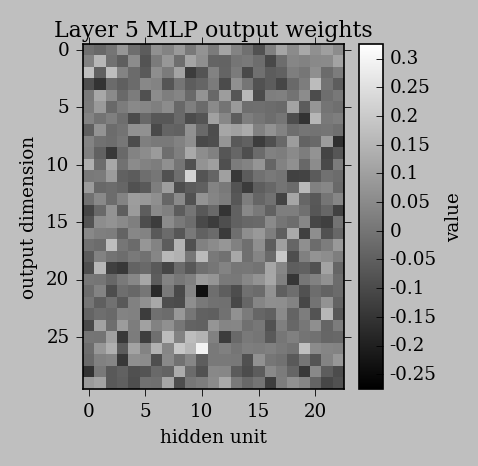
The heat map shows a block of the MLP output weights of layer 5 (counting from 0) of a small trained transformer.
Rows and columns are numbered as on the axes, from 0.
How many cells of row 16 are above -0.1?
21
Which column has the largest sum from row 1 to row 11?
20
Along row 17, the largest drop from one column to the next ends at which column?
9
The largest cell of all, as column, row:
10, 26
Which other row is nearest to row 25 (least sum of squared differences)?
1
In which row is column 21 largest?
23
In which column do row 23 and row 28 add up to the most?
8
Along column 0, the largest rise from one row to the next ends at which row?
29
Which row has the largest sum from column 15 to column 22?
0
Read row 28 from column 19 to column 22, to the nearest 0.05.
-0.15 0.05 -0.05 -0.1
